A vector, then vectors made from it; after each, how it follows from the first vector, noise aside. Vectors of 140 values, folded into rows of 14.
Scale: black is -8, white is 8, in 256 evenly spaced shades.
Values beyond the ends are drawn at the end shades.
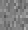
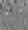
wrapped around, negated, partly zeroed.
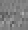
reversed, negated, partly zeroed.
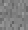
reversed, negated, shrunk.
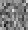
wrapped around, negated, scaled up.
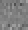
wrapped around, negated, partly zeroed.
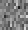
scaled up.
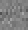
reversed, negated, partly zeroed.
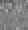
wrapped around, negated, partly zeroed.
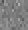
reversed, negated, partly zeroed.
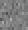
reversed, negated, partly zeroed.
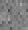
wrapped around, negated, partly zeroed.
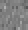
wrapped around, negated, partly zeroed.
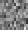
scaled up.
